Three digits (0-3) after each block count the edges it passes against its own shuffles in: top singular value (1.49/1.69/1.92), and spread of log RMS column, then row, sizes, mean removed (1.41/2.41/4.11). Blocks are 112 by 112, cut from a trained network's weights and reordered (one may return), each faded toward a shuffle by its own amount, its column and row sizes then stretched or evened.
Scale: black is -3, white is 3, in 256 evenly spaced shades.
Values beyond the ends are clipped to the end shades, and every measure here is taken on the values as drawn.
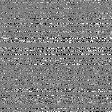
0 1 3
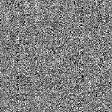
2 2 0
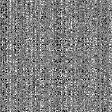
3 2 2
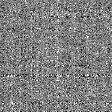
0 1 2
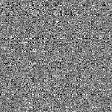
3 1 2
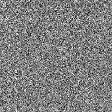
2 1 0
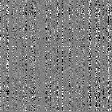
1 3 2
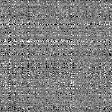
2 2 2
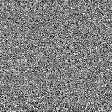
2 0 1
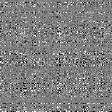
0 2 3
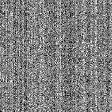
3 1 1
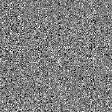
0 2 1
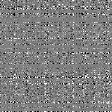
0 2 3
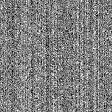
3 1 0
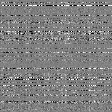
2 0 3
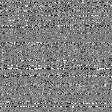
0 0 3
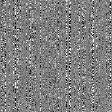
0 3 0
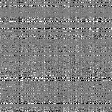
3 1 3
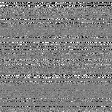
2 0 3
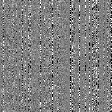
2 3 0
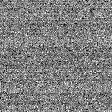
1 0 0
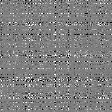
1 2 3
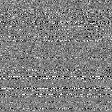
1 0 3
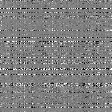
3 1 3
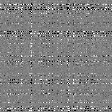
1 2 3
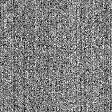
2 0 1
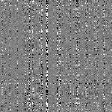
2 3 2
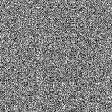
3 0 0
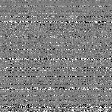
0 1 3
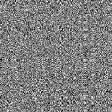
3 1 1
